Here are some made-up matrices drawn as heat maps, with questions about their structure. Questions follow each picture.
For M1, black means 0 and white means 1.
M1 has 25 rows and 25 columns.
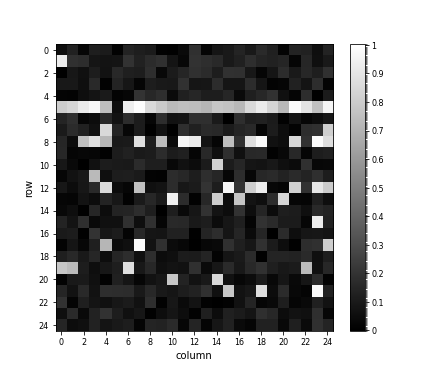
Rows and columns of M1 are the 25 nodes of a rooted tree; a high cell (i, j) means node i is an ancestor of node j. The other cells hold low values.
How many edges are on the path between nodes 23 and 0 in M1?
8
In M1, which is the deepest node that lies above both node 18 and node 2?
8
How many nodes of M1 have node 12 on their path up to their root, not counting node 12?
8
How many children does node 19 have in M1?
3
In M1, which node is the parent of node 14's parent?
20
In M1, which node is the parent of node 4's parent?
17
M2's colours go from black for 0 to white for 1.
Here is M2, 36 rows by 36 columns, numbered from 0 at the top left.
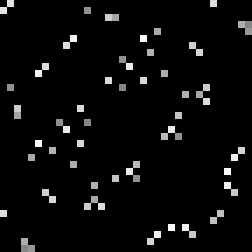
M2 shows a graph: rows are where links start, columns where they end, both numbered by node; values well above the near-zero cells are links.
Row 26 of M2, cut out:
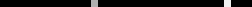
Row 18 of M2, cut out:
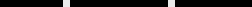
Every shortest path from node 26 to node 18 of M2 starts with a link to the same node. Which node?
node 32
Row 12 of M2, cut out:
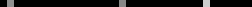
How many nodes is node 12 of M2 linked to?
3
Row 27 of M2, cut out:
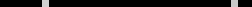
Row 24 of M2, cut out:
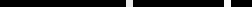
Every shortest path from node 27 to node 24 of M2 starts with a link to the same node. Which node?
node 6
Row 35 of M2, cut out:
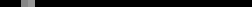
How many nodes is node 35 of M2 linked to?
2
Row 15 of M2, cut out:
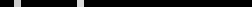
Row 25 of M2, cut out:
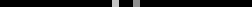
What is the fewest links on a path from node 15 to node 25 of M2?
3
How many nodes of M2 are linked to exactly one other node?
3
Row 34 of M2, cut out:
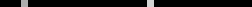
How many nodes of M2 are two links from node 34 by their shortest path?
2
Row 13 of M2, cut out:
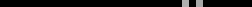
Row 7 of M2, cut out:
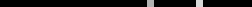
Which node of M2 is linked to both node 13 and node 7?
node 28
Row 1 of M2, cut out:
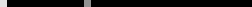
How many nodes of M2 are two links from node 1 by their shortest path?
3
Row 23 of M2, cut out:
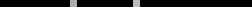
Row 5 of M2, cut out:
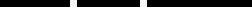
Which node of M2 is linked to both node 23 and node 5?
node 10
